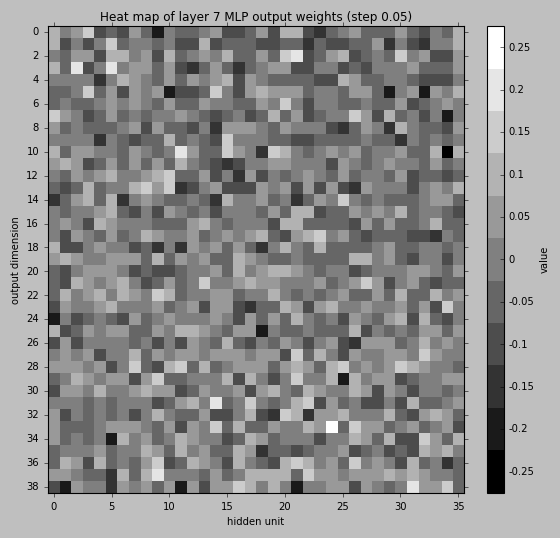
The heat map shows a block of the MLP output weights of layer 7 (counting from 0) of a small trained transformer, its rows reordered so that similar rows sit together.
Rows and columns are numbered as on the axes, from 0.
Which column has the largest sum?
20
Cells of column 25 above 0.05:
5
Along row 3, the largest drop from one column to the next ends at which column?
3
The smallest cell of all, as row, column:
10, 34
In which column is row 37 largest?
9
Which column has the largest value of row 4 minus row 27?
25
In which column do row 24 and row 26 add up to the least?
0
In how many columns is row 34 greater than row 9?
23
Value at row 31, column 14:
0.2
